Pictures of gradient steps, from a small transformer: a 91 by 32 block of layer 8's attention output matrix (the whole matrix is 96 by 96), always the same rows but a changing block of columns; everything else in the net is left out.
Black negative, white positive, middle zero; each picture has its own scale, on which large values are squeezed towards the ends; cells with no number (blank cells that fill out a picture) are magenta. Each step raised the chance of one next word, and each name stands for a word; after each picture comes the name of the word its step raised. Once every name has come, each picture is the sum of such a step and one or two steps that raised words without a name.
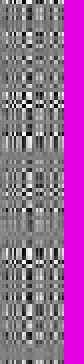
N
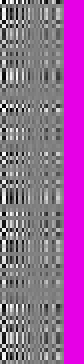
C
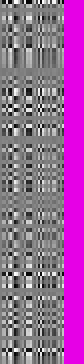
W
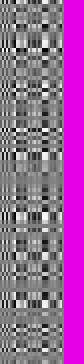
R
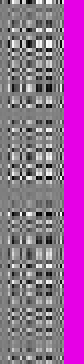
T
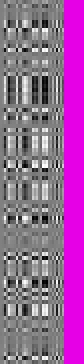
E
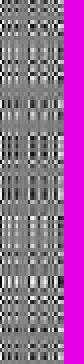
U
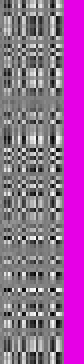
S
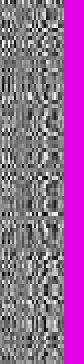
T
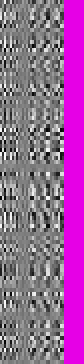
R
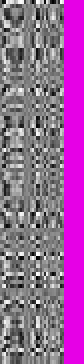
W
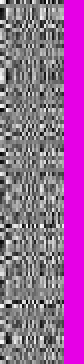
C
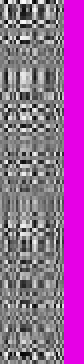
C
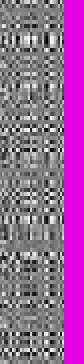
R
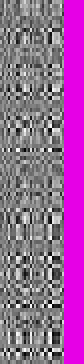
S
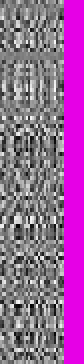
E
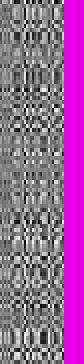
C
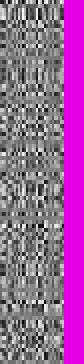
C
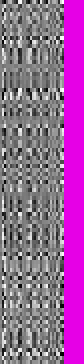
W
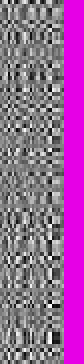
C
